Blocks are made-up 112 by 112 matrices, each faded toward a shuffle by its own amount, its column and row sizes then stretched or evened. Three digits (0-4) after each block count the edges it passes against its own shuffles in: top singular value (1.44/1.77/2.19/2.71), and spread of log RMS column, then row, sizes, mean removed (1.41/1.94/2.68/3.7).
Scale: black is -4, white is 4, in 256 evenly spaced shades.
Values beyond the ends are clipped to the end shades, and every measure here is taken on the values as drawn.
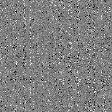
0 3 1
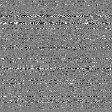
3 0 4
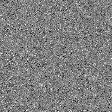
0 1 1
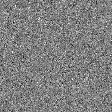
0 1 0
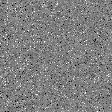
0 1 0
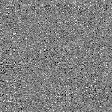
2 1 1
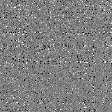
2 2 2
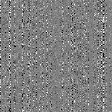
3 4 0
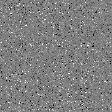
0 2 1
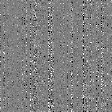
1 4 1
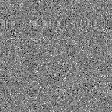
3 0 0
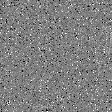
0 1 1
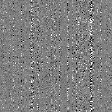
2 4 1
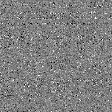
1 1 2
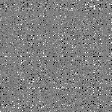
1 3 3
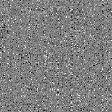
3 2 0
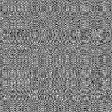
4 0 2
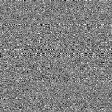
3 0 3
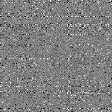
3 1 3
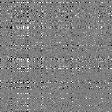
4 3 4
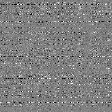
2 2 4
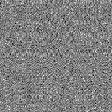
4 0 0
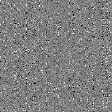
2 3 0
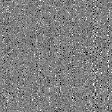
2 3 0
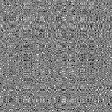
4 0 2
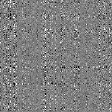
2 4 2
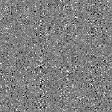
3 2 1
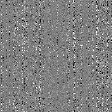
0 4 1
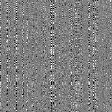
4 4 0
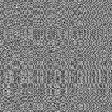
4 0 0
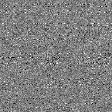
1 1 3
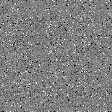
1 0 1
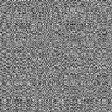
4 0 3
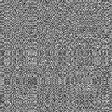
4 1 1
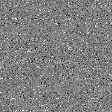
0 0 3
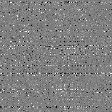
3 1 3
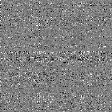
2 2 3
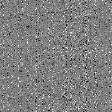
1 3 0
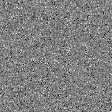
1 1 0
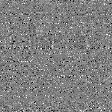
2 0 3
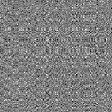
4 2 2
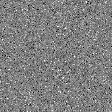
1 1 0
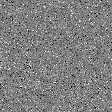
0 0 0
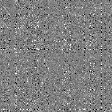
2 3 2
